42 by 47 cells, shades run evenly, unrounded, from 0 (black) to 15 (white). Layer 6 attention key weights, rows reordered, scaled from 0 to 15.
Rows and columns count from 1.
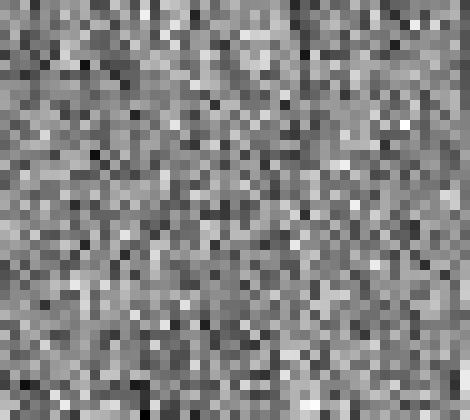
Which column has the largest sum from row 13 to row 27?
7
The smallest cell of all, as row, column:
42, 15
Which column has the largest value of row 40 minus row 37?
32
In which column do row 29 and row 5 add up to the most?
8
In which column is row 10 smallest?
35
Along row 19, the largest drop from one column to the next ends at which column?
18
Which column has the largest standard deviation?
31
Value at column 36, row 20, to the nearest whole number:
6
